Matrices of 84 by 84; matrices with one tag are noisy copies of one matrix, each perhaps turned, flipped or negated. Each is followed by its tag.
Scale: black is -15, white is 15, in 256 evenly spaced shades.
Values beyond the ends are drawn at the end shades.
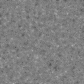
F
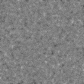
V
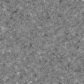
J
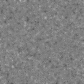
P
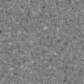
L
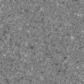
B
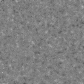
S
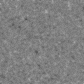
B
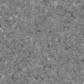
J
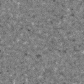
L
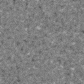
L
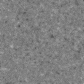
B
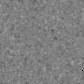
V
